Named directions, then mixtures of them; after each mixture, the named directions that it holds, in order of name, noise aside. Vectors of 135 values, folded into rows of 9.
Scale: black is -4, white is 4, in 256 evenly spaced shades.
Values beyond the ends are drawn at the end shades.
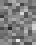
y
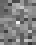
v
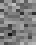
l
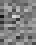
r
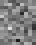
y.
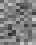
l, v.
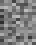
l, r.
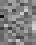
r, y.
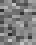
l, r.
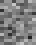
l, r.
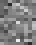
v, y.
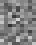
r, y.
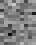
l.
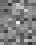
v.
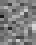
r, y.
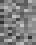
l, r.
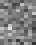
l, y.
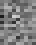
r.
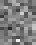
y.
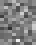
y.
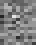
r.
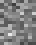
l.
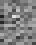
r.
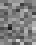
l, y.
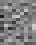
r, y.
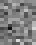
l, y.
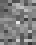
v.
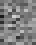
r.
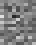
r.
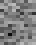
l.
